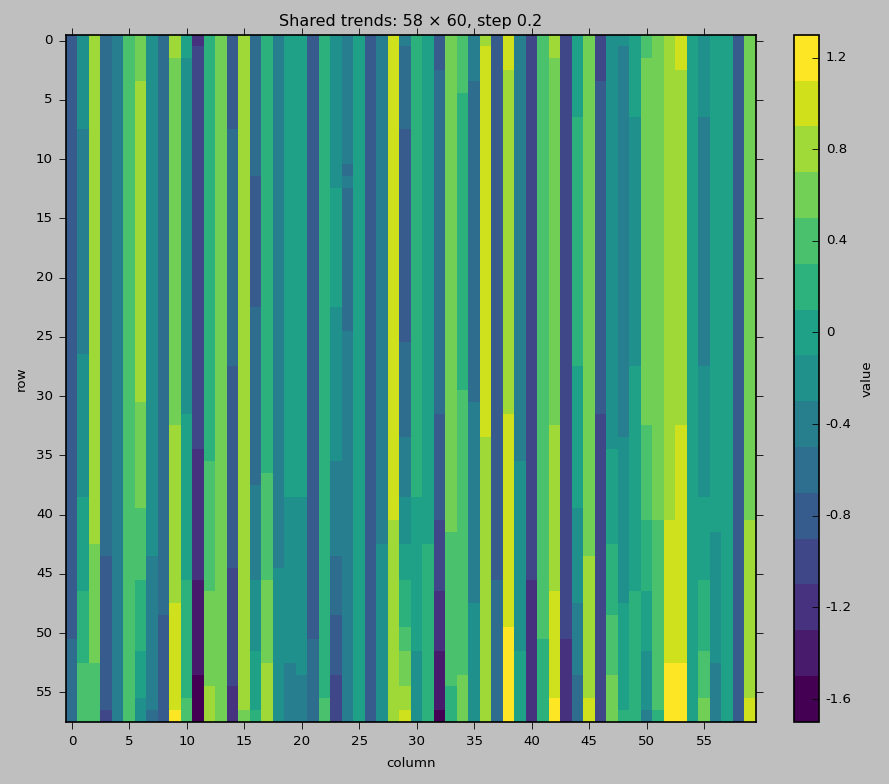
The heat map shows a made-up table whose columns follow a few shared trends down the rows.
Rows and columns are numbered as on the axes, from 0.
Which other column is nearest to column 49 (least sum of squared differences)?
10
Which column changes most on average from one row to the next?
29
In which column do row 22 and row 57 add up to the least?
11
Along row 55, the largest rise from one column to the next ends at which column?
12
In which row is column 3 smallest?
57
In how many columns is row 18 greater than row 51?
23
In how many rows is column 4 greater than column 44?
4
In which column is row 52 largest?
38
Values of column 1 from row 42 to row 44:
0 0 0
